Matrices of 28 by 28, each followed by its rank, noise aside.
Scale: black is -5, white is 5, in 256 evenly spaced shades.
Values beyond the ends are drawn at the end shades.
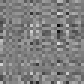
two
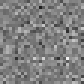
six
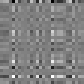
one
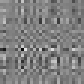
two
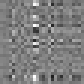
two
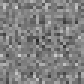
six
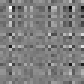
one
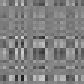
one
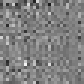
four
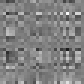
two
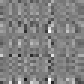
two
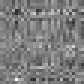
four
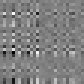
one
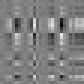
one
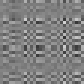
one
